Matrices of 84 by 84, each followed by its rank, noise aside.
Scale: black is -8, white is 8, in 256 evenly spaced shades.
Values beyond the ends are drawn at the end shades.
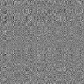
four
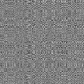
four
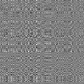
four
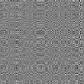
three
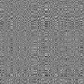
four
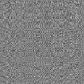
six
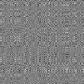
four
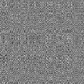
six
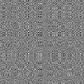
three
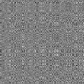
four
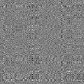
four
